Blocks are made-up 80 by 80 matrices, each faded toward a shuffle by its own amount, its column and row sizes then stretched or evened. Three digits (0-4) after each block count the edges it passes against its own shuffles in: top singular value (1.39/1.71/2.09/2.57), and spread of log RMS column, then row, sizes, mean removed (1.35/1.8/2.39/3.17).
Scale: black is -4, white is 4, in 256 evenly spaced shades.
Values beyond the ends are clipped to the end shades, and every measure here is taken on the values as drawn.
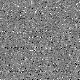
1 1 2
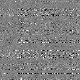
1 2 4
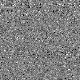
0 0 3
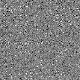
2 1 2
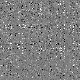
0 2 2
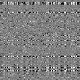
4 1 4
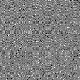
4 0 1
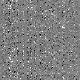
1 3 0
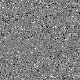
2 0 2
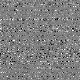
1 0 4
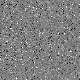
0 2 1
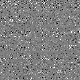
2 1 3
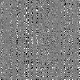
2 4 2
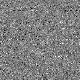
0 0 2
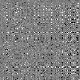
4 3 3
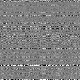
4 0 4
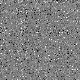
0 1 2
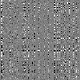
4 4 2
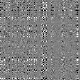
4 4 3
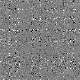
0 3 3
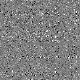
0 2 2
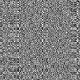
4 3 1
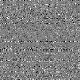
3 0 3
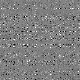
1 2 3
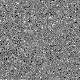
0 1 1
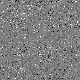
0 1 2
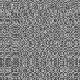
4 0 1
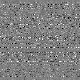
1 0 4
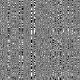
4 4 0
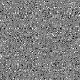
3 0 2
